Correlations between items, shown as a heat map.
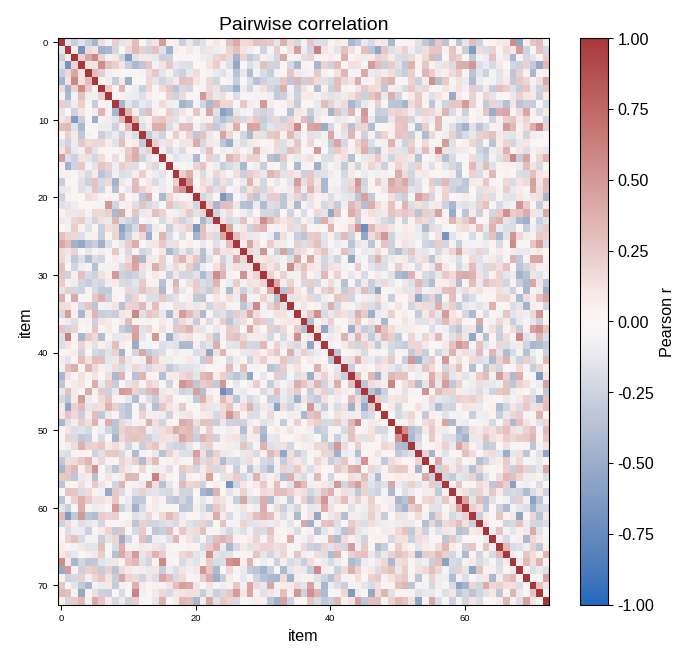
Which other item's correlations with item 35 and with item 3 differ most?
1
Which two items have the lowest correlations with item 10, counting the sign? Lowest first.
2, 5
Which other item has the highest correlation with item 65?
43
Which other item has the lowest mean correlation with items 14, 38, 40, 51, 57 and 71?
3
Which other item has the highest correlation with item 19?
18
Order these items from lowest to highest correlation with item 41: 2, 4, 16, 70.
70, 16, 2, 4
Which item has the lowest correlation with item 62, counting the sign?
37
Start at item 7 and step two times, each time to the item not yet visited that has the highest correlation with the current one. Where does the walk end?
68
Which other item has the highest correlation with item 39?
59
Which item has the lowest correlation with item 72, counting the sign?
53
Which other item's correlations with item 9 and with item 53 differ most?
66
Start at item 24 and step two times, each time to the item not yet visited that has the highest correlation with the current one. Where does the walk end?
49
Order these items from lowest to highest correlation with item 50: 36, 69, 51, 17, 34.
36, 34, 69, 17, 51
